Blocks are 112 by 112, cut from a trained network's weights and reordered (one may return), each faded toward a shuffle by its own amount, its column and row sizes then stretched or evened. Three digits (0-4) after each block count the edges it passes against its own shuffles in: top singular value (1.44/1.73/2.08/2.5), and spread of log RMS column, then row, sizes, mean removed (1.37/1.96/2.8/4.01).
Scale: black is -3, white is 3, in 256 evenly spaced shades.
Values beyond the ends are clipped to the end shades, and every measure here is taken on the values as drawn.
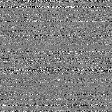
0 0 4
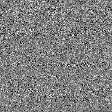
0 0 3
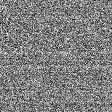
0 0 0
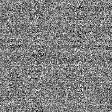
0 2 0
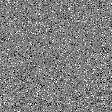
1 1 0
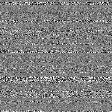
0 1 4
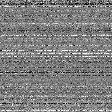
4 0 4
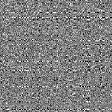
4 2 3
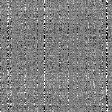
3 4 0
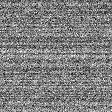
3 0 0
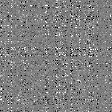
0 3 3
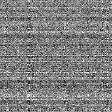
4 3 2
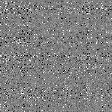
0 2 3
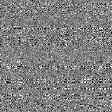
4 1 3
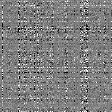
3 4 3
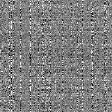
2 4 0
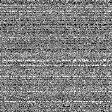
4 2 3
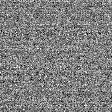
0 0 2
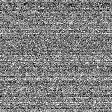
3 0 2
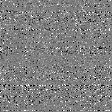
1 2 3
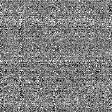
2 3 2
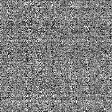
1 3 0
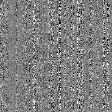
1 4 1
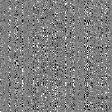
3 4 1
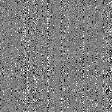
1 4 1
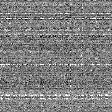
4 2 3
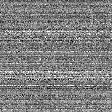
4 0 3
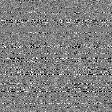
2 1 4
